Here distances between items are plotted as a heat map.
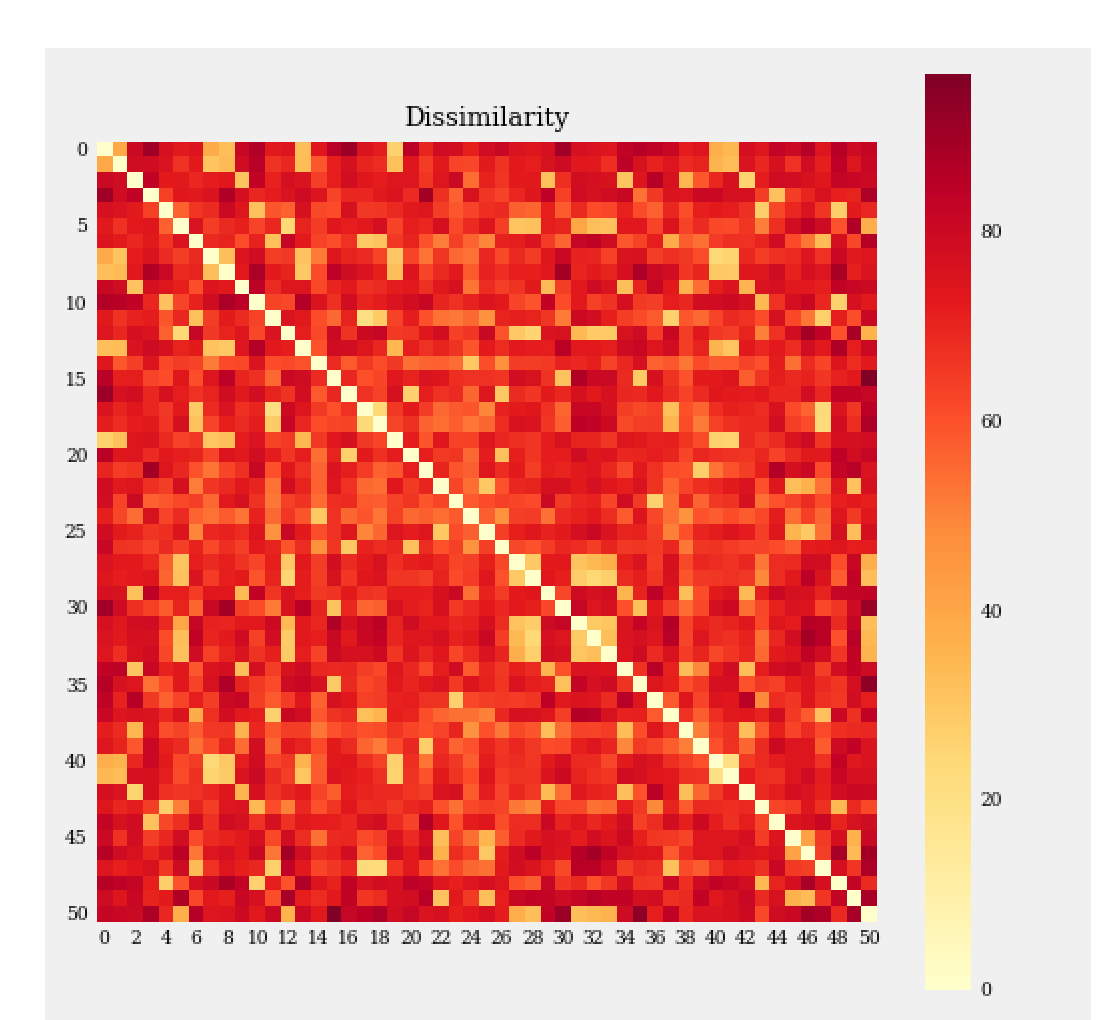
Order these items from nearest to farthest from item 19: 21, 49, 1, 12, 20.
1, 21, 12, 20, 49
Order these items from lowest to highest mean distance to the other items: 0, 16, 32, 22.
22, 32, 16, 0
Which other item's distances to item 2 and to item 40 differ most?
41
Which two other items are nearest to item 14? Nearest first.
24, 26
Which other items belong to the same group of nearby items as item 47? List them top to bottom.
6, 11, 17, 18, 37
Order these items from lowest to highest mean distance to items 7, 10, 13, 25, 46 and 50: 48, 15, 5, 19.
19, 5, 48, 15
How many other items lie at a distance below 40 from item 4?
3
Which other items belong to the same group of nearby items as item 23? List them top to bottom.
36
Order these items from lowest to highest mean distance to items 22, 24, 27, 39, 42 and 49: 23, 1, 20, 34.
34, 23, 20, 1
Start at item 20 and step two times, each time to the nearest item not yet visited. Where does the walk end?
26
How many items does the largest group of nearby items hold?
8
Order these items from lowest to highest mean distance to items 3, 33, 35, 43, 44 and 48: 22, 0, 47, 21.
22, 47, 21, 0
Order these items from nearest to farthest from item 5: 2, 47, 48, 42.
48, 42, 2, 47
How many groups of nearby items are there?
12
